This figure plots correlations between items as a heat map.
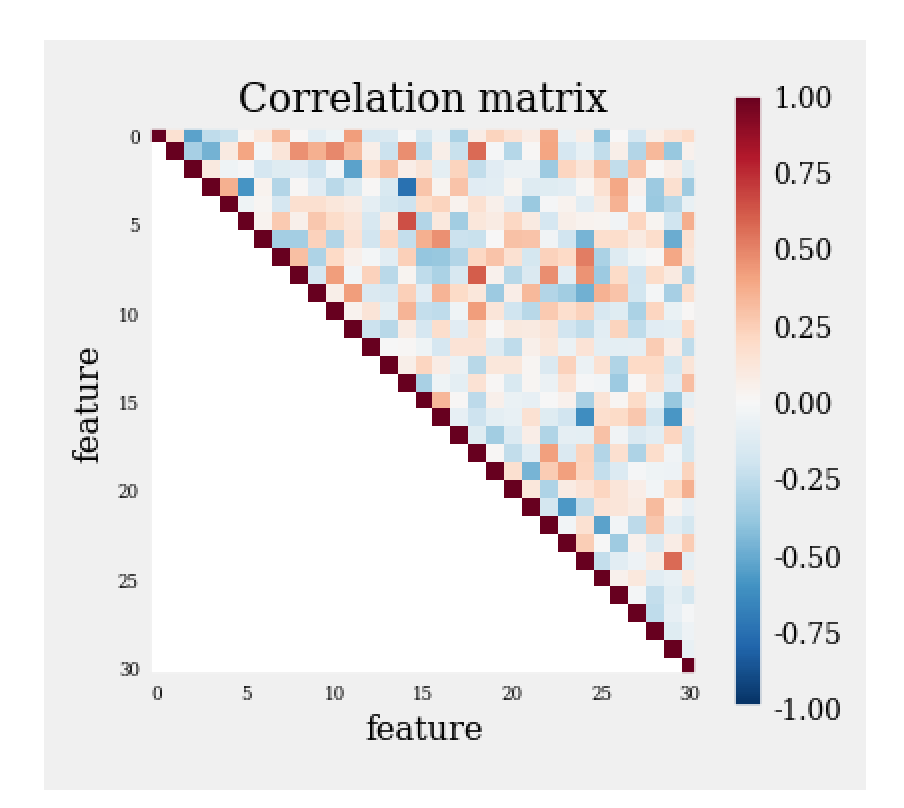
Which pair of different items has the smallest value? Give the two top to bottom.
3, 14
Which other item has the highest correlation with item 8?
18
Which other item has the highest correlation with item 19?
23
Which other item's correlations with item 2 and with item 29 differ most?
0
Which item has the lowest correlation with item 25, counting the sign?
22
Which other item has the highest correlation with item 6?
16
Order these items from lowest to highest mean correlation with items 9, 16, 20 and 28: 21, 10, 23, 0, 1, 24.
24, 23, 10, 0, 1, 21
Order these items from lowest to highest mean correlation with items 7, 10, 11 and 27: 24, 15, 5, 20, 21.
15, 21, 20, 24, 5
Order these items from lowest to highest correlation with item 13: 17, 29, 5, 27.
29, 17, 5, 27
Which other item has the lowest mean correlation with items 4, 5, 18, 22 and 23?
21
